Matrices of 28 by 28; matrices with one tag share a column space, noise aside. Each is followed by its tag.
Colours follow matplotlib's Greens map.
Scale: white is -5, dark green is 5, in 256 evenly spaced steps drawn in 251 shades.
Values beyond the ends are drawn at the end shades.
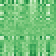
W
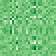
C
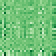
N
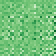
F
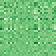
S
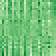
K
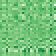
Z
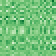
C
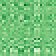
Z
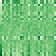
W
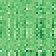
N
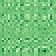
Z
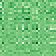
S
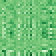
N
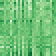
K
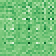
S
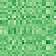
C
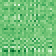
Z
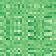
F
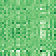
N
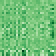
N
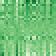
W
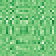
C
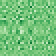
C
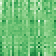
K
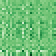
N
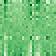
W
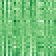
K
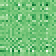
Z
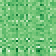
Z
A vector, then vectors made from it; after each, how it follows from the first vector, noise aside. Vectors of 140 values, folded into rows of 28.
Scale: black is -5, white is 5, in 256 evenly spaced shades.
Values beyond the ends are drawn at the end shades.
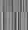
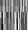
negated, scaled up.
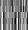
scaled up.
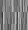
negated.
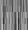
copied.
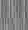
reversed, negated, shrunk.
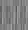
wrapped around, negated, shrunk.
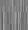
negated, shrunk.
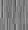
wrapped around, negated, shrunk.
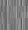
wrapped around, negated, shrunk.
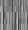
copied.
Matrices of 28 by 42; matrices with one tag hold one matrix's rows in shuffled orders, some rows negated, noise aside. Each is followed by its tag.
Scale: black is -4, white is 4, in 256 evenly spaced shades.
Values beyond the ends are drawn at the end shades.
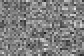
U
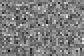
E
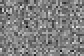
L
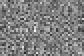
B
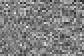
U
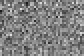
L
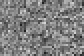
U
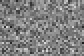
E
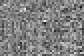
U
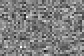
U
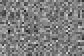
B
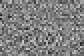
L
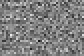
E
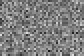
L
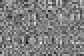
L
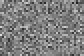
L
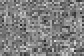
U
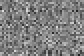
L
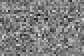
E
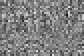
B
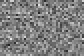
E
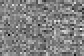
U
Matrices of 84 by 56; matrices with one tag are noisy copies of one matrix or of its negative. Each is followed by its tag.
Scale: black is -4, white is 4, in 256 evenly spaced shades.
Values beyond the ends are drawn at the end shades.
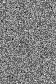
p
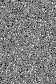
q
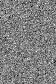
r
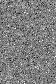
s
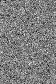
s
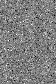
s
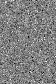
s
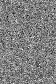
q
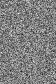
s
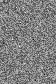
p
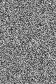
p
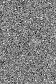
p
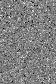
r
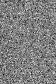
s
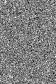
s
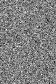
p
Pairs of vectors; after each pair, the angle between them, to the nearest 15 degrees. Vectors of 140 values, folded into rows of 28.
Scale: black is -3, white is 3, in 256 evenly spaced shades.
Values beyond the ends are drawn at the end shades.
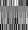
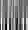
75 degrees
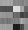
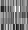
60 degrees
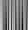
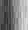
105 degrees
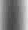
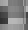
105 degrees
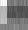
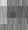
15 degrees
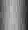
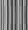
90 degrees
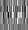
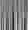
105 degrees
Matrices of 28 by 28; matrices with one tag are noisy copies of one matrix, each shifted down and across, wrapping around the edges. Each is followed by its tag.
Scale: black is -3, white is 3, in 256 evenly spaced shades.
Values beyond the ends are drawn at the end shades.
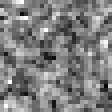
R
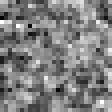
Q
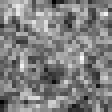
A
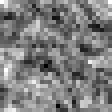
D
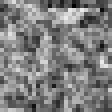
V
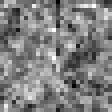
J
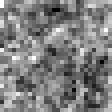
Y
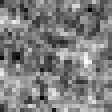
D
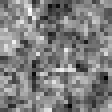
J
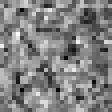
R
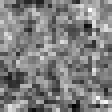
A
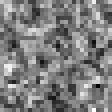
R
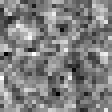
R
